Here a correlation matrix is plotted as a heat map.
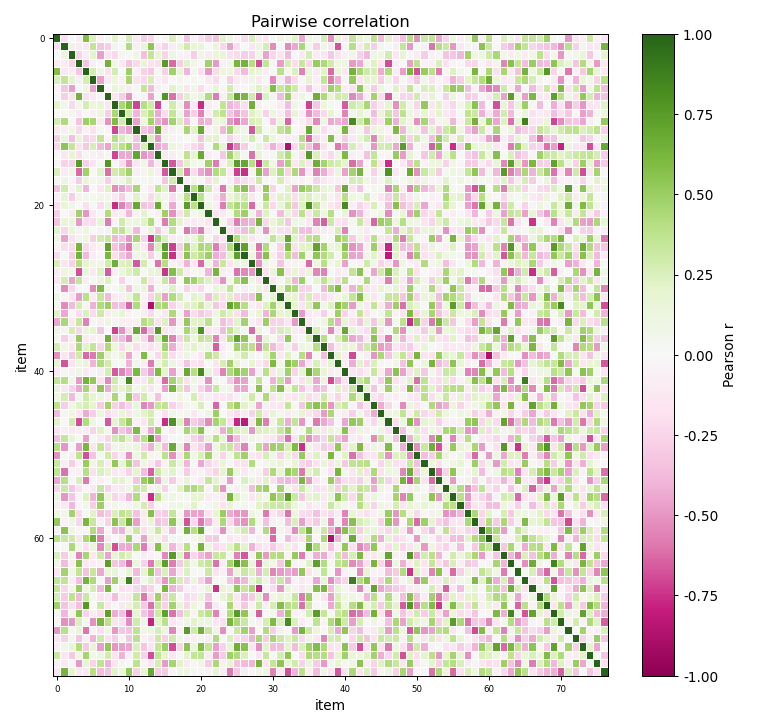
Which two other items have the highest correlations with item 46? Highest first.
16, 62
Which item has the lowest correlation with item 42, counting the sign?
73
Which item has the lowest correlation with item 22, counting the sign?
66
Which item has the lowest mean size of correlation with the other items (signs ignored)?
17
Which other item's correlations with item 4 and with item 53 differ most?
68
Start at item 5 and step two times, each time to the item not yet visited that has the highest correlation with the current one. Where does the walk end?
41
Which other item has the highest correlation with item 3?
15
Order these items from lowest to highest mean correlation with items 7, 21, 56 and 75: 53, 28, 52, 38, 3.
28, 53, 52, 3, 38
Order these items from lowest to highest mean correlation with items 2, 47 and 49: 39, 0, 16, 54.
54, 0, 39, 16
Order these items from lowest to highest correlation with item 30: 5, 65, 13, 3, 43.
5, 13, 65, 43, 3
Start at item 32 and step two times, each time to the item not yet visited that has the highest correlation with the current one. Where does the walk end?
55
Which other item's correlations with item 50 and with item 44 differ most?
38
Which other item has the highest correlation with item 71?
18
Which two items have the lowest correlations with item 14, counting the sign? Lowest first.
8, 27
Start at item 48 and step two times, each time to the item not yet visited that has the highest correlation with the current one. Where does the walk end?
76
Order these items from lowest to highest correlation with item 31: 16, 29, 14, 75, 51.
29, 51, 14, 16, 75
